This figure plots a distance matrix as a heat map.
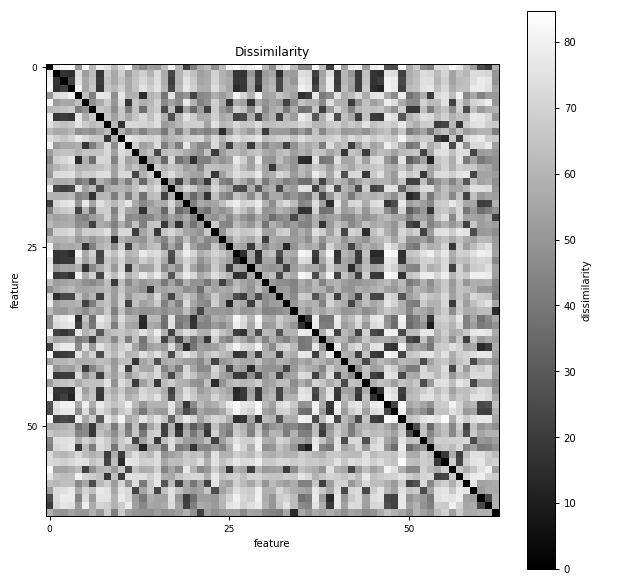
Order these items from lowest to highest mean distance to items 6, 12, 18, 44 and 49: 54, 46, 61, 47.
46, 61, 47, 54
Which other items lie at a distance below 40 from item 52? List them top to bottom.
12, 15, 23, 41, 44, 59
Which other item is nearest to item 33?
25
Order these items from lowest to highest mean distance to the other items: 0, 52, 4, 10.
4, 52, 0, 10
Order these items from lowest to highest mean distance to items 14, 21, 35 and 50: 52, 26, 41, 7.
41, 52, 7, 26
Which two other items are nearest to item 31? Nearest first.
14, 21
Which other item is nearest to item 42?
28
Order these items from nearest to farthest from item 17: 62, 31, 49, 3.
3, 49, 62, 31
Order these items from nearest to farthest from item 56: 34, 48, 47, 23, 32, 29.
34, 32, 29, 23, 48, 47
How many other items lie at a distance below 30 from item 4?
5
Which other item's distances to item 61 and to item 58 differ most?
0
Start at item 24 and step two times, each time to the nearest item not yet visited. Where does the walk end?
30
